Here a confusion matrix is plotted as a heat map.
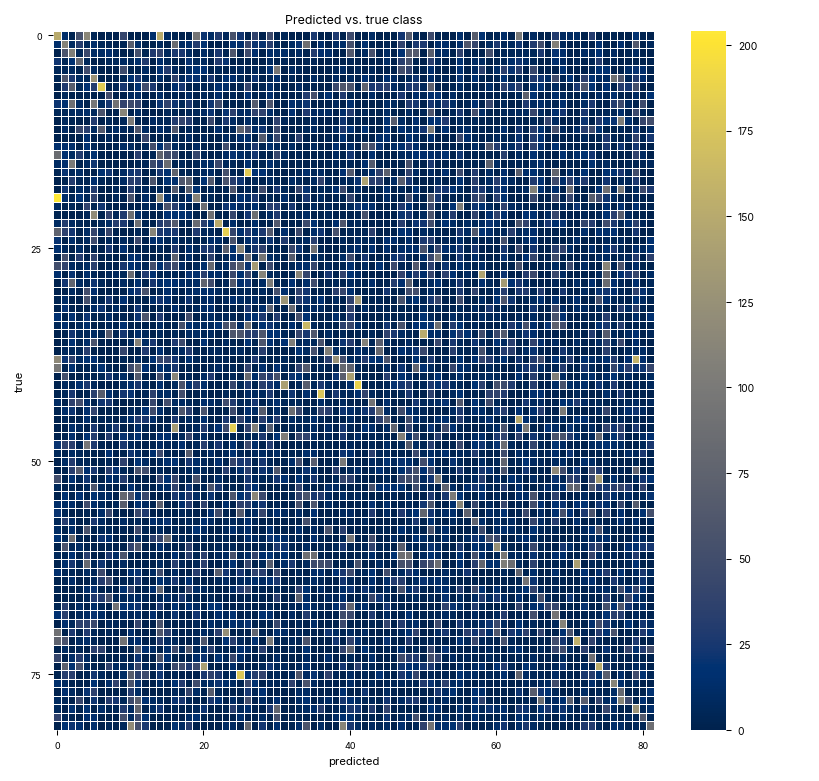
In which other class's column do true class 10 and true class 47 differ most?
31
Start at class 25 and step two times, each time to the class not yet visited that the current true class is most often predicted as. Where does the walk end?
50
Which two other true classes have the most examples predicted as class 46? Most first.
10, 27
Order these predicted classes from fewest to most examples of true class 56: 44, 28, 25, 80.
44, 80, 28, 25
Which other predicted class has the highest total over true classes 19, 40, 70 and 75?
0
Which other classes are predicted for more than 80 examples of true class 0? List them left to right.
4, 14, 19, 63
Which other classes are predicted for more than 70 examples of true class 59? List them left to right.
2, 15, 40
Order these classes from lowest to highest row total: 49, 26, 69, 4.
49, 4, 69, 26
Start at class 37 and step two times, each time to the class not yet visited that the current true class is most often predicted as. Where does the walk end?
69
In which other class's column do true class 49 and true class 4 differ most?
30
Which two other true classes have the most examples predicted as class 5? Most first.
21, 8
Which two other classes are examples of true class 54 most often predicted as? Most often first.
27, 9
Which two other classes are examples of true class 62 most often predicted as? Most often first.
71, 61
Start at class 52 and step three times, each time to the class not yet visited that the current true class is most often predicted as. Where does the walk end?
55
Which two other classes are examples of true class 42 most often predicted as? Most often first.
36, 6
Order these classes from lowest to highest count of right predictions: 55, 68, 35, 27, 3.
35, 3, 68, 55, 27
